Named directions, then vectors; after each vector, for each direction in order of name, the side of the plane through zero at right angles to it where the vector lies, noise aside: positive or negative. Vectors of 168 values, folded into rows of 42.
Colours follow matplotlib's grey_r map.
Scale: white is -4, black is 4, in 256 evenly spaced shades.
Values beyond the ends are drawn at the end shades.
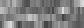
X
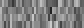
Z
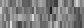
positive, positive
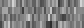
positive, negative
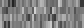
negative, positive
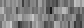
positive, positive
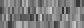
negative, negative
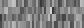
positive, negative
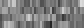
positive, negative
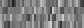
negative, positive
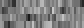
negative, positive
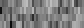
negative, negative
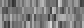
negative, positive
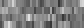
positive, negative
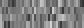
negative, positive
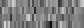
positive, negative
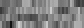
negative, negative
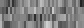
negative, positive
